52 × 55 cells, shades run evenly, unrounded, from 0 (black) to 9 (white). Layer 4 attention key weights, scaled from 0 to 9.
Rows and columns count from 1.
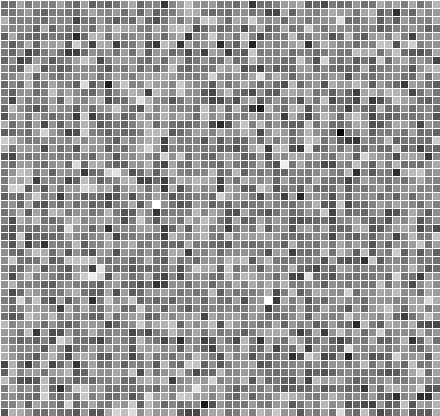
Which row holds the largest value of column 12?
35
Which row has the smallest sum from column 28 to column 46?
49
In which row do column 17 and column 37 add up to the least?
45
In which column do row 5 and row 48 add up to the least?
10
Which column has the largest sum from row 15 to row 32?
3
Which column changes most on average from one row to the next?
50
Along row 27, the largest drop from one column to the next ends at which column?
42
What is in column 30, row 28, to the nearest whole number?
6
